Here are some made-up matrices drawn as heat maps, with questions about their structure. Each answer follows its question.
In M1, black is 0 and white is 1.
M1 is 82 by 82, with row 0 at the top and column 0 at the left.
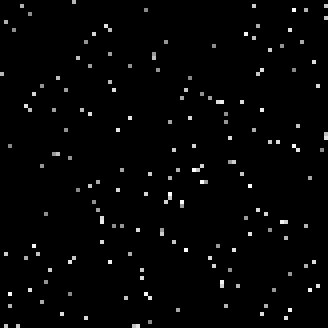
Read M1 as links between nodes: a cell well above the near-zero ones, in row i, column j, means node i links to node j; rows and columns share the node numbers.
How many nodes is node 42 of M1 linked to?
4
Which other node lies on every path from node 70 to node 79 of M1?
node 55
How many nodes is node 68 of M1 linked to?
1
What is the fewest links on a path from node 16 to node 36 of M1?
6
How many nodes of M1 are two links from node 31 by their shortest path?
1
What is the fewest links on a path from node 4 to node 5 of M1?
3
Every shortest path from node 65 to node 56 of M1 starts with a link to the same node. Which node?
node 17
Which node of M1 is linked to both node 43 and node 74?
node 37
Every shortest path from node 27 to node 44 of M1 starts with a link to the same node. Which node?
node 7
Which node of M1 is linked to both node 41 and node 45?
node 50
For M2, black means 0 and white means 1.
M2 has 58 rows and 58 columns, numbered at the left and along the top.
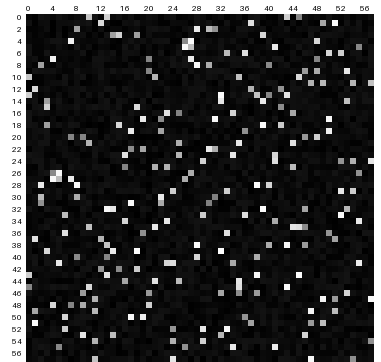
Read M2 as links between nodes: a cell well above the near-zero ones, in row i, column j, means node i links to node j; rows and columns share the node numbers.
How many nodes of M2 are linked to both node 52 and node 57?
1
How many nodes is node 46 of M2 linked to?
6
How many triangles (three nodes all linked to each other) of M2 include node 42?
1
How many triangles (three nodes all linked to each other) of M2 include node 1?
3
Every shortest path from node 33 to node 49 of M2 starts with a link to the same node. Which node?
node 29
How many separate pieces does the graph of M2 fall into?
2
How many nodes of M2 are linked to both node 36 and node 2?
0
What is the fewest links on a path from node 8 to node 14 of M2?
4
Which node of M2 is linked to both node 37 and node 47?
node 51
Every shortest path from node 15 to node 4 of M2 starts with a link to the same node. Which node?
node 3
